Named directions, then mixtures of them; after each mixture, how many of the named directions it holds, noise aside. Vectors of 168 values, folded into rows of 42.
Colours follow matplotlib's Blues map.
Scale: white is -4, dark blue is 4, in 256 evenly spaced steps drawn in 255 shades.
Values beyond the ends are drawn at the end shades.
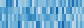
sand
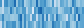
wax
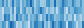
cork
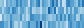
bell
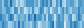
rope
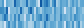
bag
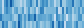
three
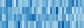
one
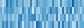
three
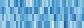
two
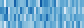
one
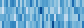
three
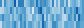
two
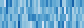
four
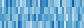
four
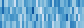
one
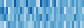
one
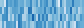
four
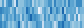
two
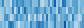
two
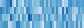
four
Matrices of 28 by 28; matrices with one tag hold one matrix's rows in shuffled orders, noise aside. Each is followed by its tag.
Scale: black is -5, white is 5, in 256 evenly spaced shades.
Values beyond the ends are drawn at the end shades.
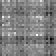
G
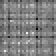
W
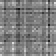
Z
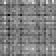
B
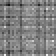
B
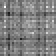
B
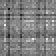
B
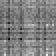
B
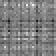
W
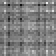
B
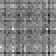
Z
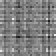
Z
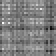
G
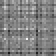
W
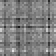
Z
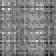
G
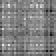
G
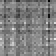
Z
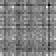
Z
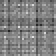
W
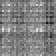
G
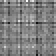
W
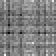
B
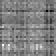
G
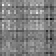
G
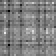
B
